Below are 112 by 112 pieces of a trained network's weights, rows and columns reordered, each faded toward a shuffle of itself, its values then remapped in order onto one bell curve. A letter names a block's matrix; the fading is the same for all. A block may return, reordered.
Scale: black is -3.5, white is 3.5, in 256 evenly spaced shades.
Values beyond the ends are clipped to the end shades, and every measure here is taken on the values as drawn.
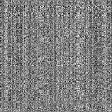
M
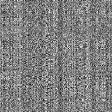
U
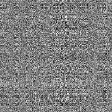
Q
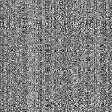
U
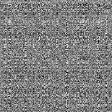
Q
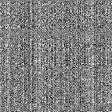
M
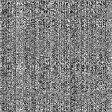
M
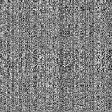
U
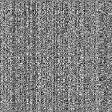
M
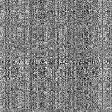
M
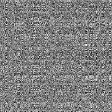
Q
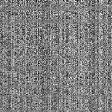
M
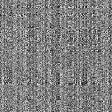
M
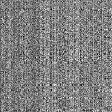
U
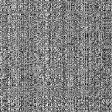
M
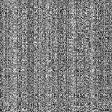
U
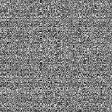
Q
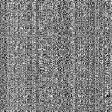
U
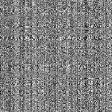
M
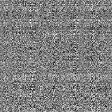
Q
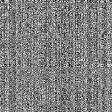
M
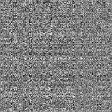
Q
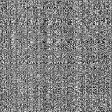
U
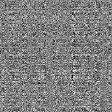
Q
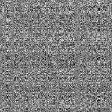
Q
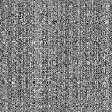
U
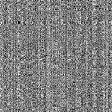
U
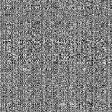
U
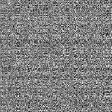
Q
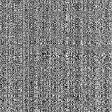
U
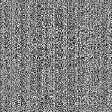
U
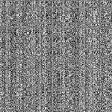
U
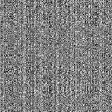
U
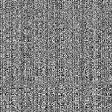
M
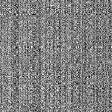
M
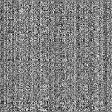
M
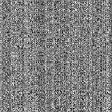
U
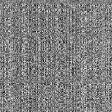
M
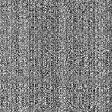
M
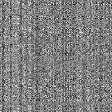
M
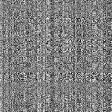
M
